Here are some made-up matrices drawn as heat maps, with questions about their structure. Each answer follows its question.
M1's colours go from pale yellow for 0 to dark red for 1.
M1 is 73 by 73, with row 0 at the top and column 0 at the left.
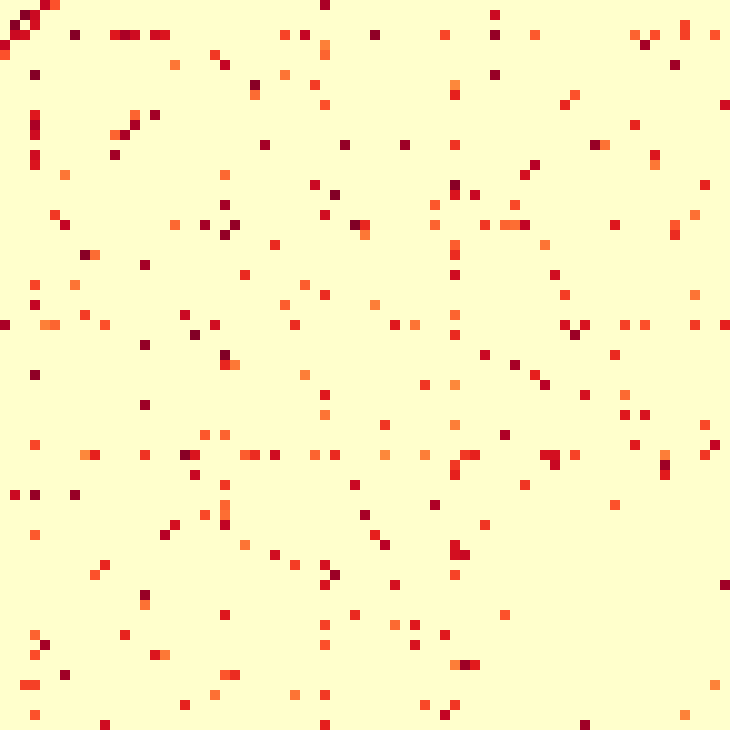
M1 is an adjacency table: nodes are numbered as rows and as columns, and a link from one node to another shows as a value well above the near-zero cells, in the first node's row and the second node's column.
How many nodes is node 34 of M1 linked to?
1
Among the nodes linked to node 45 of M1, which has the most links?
node 14
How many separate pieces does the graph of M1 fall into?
4
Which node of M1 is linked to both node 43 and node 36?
node 22
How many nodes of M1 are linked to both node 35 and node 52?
2
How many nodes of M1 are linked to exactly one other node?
5
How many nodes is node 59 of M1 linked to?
1
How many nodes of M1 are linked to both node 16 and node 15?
2
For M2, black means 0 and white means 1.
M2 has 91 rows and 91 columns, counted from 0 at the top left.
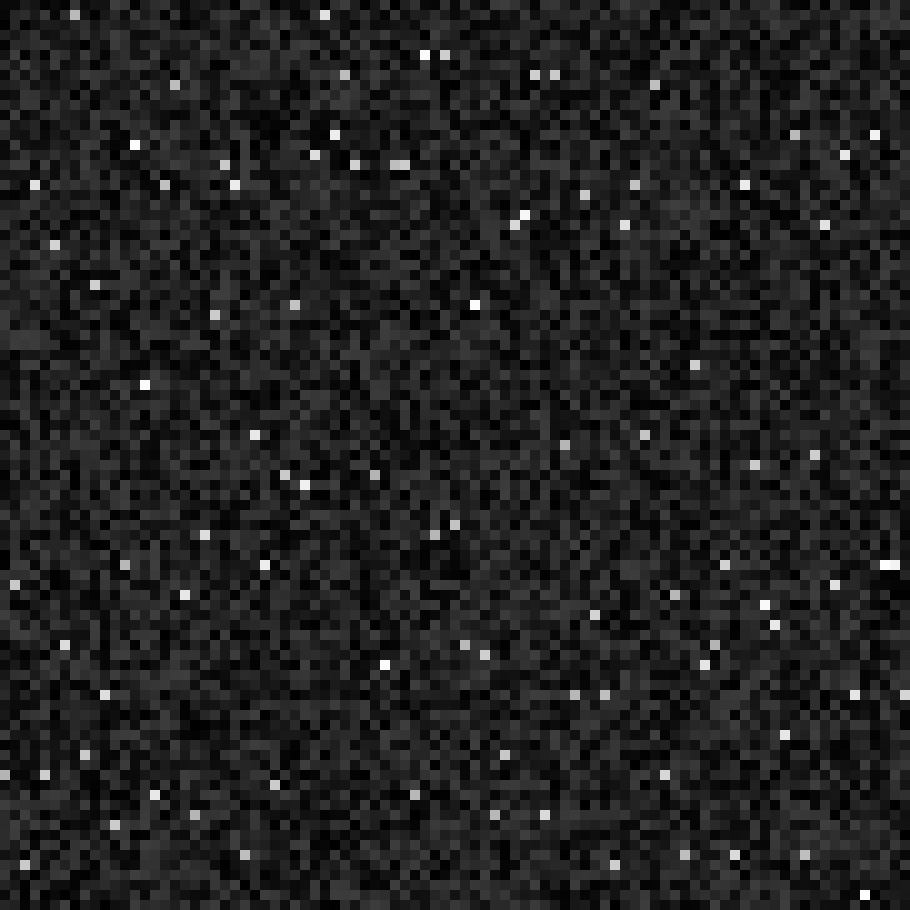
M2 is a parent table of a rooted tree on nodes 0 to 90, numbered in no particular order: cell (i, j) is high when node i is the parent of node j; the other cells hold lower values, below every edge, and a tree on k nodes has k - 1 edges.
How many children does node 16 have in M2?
4
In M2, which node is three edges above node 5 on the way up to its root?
69
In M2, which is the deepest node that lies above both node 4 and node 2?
86
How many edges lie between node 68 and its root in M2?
3
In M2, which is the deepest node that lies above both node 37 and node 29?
30
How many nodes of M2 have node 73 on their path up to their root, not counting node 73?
2
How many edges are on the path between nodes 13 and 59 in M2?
9
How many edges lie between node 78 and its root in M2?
4
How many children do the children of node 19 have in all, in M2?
2
